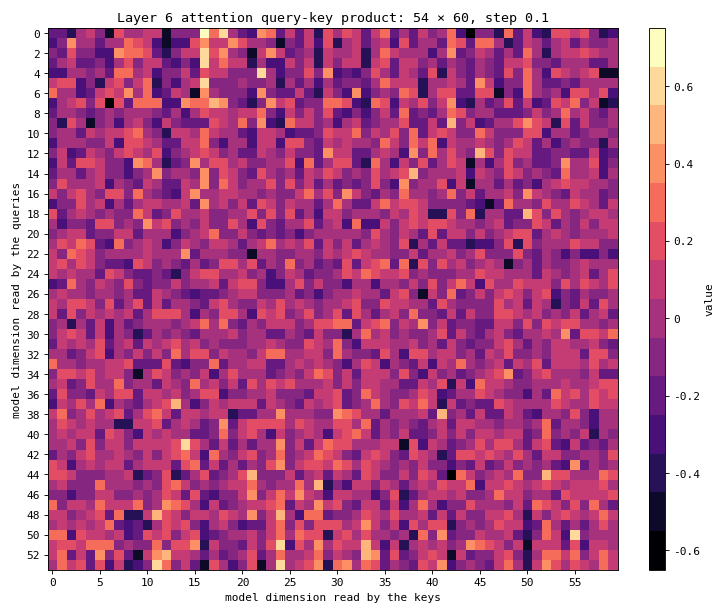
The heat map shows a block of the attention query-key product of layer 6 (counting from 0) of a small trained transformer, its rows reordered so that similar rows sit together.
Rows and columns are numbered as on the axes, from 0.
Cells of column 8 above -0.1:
26
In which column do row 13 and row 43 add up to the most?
15
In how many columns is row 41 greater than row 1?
29
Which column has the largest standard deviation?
16
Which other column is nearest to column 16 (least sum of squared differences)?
35
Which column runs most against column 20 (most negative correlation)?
23
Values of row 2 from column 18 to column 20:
0.4 0 -0.1
